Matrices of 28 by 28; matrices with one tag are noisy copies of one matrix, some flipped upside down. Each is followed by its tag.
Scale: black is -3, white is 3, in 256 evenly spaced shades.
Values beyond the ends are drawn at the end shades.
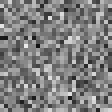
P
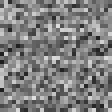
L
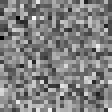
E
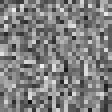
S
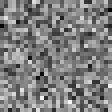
E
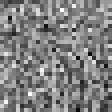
S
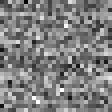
L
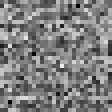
L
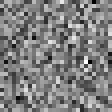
P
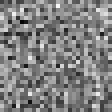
S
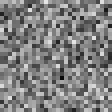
P
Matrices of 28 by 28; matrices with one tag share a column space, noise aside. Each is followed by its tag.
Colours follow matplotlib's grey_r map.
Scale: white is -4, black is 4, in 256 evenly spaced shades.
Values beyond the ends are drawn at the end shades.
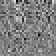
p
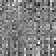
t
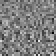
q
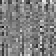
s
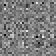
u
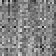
s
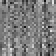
s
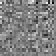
p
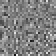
q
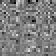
p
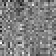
t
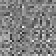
q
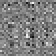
u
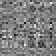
u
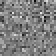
p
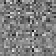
p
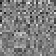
p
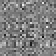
u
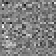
u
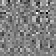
p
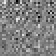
p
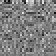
p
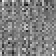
t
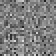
q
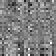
t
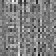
s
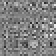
u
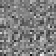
q
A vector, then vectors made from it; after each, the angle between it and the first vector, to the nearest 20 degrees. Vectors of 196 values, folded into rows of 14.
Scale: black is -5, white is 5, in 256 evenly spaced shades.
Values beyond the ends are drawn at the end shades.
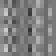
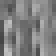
80 degrees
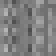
20 degrees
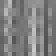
60 degrees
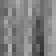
120 degrees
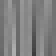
100 degrees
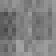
120 degrees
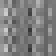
20 degrees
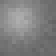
100 degrees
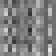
20 degrees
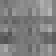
60 degrees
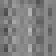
160 degrees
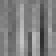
80 degrees
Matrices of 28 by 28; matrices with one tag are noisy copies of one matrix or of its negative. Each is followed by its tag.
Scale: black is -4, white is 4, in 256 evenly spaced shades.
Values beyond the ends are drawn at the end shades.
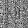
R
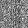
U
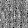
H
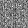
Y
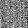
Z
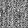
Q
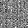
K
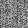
K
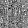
R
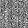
K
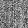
H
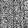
Z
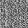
K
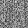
Y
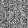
H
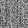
K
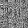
R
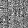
R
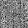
Z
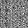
K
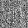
H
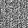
K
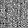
K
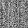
Q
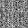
Q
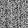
K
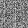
Y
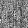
H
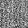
Q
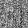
H
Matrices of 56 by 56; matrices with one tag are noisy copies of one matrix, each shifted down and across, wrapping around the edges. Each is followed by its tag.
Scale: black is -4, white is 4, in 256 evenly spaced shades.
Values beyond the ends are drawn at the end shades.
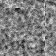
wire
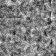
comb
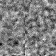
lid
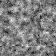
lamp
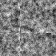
wire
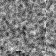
wire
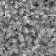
lid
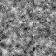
lamp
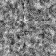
comb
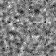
lid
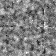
comb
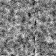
comb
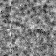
wire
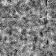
comb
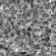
wire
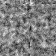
comb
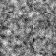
lamp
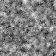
lamp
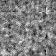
comb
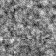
lamp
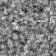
lid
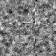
lid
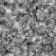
lamp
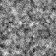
lamp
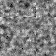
lid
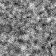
lamp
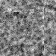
wire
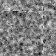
wire
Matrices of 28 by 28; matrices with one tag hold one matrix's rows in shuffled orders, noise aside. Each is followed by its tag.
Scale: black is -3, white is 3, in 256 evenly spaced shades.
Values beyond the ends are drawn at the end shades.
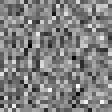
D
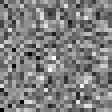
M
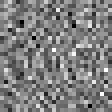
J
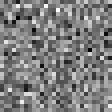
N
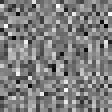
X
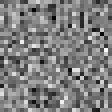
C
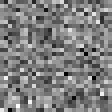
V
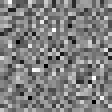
J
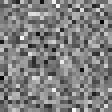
C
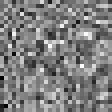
M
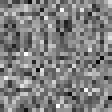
N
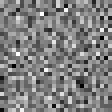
X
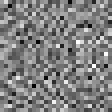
J
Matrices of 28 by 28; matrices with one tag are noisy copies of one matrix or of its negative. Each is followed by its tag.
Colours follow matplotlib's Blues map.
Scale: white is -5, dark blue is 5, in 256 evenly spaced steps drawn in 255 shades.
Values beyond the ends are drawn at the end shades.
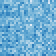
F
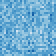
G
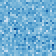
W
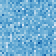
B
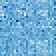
B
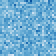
F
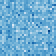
G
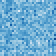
B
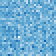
F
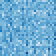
B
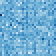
B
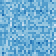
B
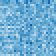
F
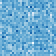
G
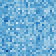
W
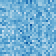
F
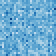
B
